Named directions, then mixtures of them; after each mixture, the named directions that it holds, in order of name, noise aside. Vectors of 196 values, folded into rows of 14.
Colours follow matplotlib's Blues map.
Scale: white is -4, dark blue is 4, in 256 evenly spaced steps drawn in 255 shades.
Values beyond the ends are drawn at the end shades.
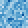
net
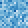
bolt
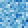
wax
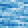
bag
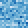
bag, bolt, wax.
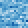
bag, bolt, wax.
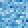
bag, bolt, wax.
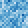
bolt, net.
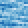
bag.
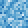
net.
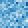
bag, bolt, wax.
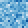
wax.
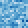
bag, bolt, wax.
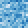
bag, wax.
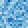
net.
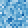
net.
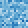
bag, bolt, wax.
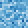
bolt, wax.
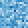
bag, bolt, wax.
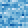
bag, net.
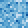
wax.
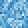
net.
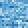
bag, bolt, wax.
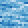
bag.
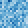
bolt, net.
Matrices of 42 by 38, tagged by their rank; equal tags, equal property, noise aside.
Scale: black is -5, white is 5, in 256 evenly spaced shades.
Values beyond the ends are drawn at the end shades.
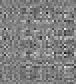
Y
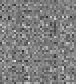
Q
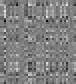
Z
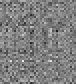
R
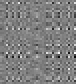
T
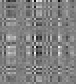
T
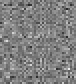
Q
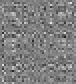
Y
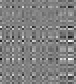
T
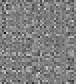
R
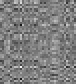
Z
